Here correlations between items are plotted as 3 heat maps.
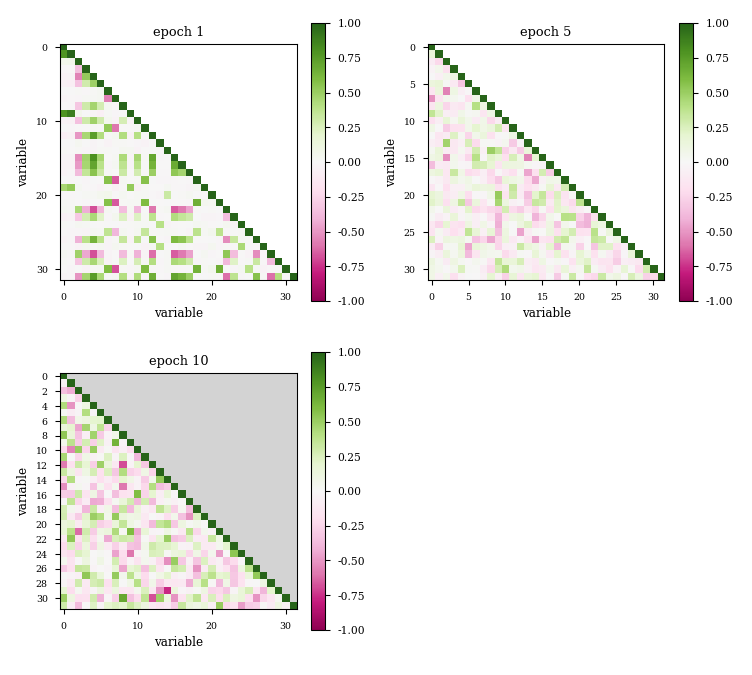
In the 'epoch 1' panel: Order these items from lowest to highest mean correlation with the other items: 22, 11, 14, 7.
22, 7, 14, 11
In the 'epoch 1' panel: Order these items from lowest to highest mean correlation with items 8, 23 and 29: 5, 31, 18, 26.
18, 5, 26, 31
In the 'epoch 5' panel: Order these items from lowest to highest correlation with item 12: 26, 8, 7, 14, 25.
25, 14, 8, 26, 7
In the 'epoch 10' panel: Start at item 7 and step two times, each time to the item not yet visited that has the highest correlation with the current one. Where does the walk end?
21
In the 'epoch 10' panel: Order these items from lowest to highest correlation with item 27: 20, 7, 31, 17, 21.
17, 31, 21, 20, 7
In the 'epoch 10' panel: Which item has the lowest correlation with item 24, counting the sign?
9
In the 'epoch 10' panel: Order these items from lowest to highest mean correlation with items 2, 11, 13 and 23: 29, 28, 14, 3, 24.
28, 29, 3, 14, 24
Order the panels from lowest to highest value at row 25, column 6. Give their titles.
epoch 10, epoch 5, epoch 1
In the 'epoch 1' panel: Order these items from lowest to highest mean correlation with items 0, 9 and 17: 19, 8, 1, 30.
30, 8, 19, 1
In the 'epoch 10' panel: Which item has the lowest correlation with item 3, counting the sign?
18
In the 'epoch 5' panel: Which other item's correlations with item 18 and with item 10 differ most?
23
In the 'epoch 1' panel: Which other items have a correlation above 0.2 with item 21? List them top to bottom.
6, 11, 18, 25, 30
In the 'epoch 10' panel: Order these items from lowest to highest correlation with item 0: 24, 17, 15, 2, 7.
15, 2, 24, 17, 7
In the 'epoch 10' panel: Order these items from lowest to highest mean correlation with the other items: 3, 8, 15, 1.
15, 1, 8, 3
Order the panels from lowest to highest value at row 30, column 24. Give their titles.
epoch 5, epoch 1, epoch 10
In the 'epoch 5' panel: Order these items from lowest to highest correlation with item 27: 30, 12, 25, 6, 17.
17, 25, 30, 6, 12
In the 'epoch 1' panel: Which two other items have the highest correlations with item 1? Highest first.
9, 0
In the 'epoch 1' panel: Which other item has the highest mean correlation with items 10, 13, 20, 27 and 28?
24
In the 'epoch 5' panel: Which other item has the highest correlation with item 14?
8
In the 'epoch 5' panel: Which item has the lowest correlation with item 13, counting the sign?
15
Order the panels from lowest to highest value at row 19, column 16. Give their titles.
epoch 10, epoch 1, epoch 5
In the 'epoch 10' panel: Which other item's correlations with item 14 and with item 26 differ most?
25
